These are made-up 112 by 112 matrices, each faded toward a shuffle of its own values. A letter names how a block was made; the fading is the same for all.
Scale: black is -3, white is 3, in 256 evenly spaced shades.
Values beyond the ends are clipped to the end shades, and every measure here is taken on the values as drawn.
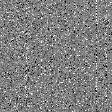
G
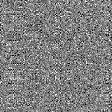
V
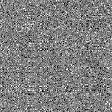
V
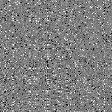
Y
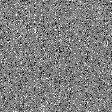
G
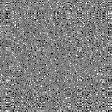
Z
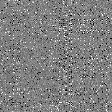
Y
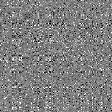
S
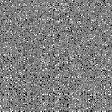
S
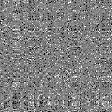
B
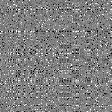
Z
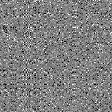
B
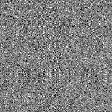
V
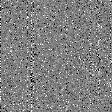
G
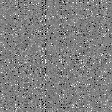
Y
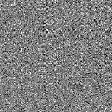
V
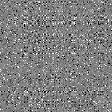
B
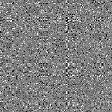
S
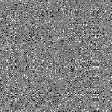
S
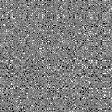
Z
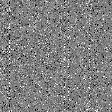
G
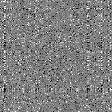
S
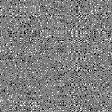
B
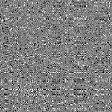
Z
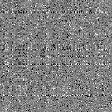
S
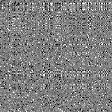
Z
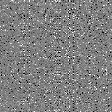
Y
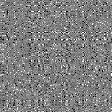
Z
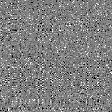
B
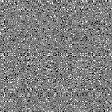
Z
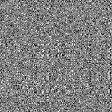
V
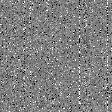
G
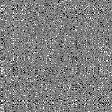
S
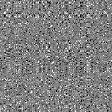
B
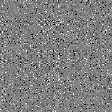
Y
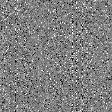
G
